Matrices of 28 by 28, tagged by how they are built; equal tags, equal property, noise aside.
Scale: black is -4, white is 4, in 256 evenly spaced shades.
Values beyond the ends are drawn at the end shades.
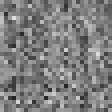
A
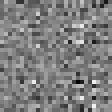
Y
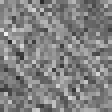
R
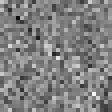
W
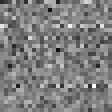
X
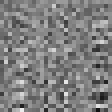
Y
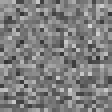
A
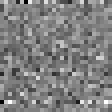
X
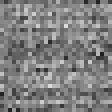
A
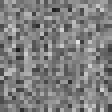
A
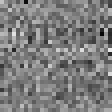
Y
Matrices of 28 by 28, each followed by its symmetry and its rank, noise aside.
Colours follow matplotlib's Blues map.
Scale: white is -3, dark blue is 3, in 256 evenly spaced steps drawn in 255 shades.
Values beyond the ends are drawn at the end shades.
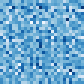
no symmetry, rank seven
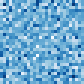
no symmetry, rank six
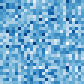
no symmetry, rank six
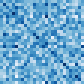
symmetric, rank seven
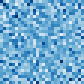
symmetric, rank six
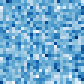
antisymmetric, rank eight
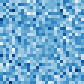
no symmetry, rank eight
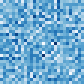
symmetric, rank eight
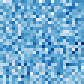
no symmetry, rank eight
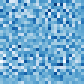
antisymmetric, rank six
